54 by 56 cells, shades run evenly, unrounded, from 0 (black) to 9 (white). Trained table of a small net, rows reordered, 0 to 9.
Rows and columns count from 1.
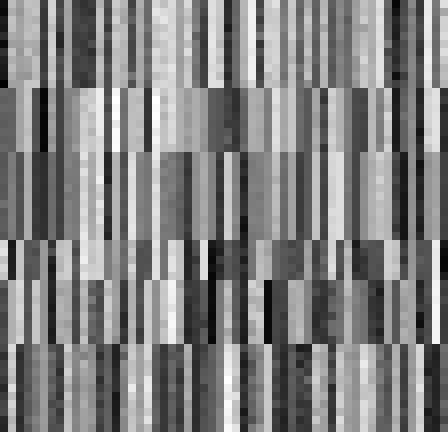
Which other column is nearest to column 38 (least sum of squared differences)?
51
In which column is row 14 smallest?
6
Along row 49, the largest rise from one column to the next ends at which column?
2
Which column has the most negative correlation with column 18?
8
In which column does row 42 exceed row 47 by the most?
55
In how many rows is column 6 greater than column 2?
5
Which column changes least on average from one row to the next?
52
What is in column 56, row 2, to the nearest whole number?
6
